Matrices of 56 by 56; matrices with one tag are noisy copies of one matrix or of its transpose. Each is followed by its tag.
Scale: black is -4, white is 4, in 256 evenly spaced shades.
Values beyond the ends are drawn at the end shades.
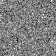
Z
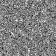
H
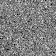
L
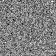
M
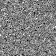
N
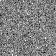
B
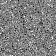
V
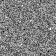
H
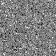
V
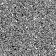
V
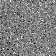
L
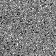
L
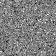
Z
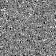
N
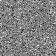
B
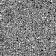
Z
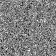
H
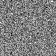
M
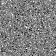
V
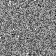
N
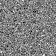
M
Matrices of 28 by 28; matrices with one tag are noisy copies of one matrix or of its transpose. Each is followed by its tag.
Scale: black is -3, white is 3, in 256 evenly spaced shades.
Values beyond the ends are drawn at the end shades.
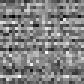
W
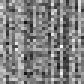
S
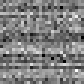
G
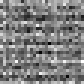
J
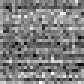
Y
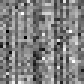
G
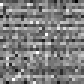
W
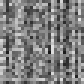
S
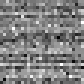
G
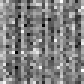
J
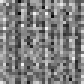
J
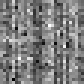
G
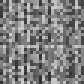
W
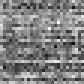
Y
